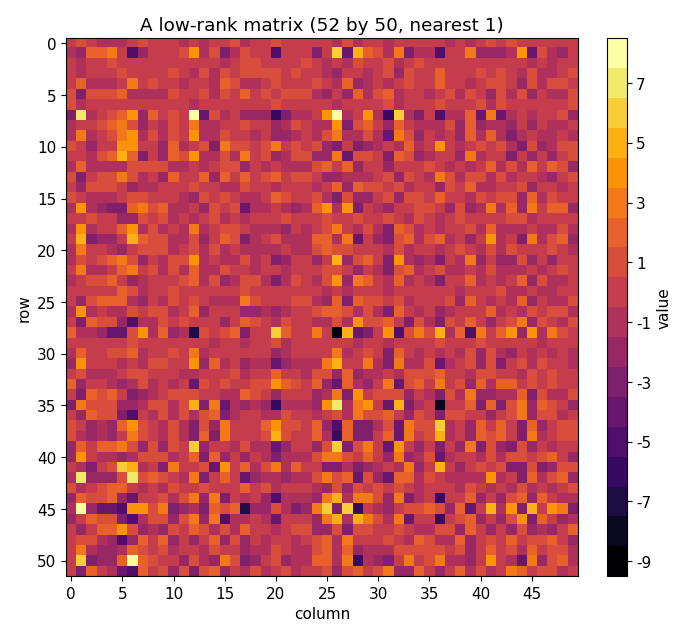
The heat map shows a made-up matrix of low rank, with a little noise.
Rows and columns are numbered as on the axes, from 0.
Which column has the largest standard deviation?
26
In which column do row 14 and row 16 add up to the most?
25
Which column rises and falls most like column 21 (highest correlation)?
31
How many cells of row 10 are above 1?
7
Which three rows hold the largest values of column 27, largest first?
45, 28, 16
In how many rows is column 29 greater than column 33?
23
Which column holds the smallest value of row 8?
27
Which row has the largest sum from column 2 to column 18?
11
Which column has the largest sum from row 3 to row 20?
6
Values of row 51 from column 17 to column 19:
-1 1 -1
